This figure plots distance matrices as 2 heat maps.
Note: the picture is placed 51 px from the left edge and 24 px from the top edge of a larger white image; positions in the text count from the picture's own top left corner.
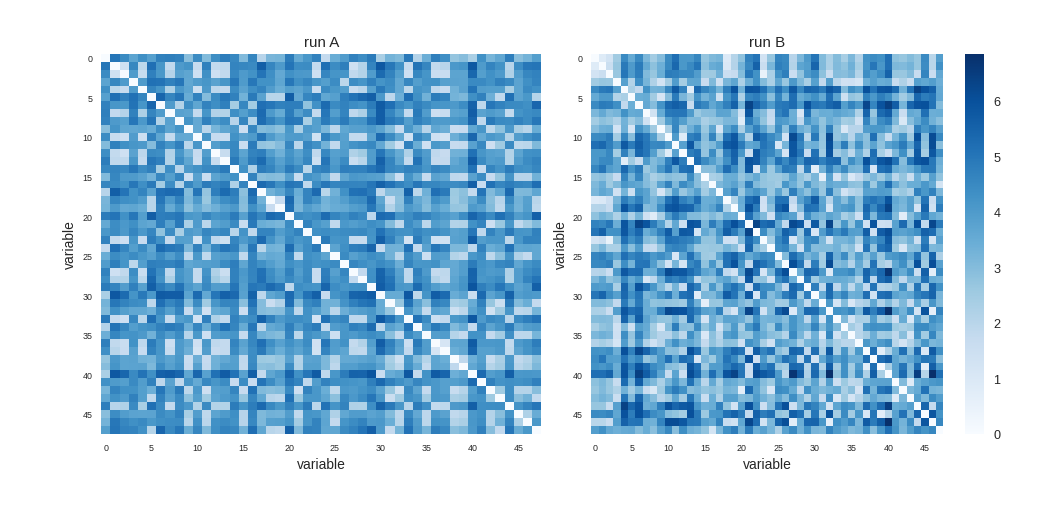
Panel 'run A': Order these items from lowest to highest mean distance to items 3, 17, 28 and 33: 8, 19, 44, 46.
44, 19, 46, 8
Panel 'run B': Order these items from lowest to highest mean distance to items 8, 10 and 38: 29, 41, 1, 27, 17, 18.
17, 41, 29, 1, 18, 27
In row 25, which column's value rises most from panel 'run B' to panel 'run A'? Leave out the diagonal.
16
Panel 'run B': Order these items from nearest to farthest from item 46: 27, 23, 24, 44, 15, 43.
27, 23, 44, 24, 15, 43
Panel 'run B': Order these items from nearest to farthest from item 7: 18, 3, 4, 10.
3, 18, 4, 10
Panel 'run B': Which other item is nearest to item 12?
10
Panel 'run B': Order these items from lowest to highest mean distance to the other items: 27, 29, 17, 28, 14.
17, 28, 29, 14, 27
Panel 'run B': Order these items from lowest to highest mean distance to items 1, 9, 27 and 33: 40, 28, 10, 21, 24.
24, 28, 10, 21, 40
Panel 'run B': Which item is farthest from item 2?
40
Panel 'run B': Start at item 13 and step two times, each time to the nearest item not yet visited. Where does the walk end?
6
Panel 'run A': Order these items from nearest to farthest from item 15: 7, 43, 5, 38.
38, 43, 5, 7
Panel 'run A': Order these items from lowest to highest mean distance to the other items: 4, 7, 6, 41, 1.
4, 7, 1, 41, 6
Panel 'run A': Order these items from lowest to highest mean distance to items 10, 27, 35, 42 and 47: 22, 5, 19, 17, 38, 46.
38, 19, 46, 5, 17, 22
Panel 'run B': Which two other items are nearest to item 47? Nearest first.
16, 25
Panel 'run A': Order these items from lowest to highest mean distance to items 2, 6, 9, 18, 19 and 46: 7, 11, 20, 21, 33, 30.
11, 21, 7, 33, 30, 20
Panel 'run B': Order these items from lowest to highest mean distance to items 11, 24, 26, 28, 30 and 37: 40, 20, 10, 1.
20, 10, 40, 1
